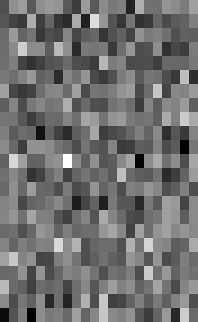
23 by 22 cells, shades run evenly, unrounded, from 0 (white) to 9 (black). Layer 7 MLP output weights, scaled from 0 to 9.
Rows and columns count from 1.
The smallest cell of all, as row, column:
12, 8
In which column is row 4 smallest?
3
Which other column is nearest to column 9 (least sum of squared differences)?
15
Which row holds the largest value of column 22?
6
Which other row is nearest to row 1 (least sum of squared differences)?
17
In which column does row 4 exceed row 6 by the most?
21
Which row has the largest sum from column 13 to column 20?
2
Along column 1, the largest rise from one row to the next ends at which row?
23
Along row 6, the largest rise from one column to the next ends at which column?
22
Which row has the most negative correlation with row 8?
10
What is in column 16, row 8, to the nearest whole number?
7
